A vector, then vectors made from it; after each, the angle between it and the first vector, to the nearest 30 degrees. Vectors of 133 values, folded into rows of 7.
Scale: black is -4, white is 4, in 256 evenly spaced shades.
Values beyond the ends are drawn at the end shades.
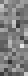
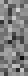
90 degrees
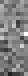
30 degrees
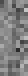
90 degrees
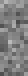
30 degrees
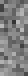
150 degrees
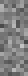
30 degrees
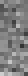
150 degrees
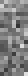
30 degrees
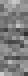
120 degrees
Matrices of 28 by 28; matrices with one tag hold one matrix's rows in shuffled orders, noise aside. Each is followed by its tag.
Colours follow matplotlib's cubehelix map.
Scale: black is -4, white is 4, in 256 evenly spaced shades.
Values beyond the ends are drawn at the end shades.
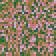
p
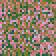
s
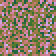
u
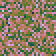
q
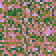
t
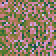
p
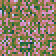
s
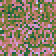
t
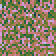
s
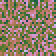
p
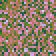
p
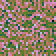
q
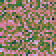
t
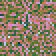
t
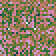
s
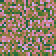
t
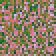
p
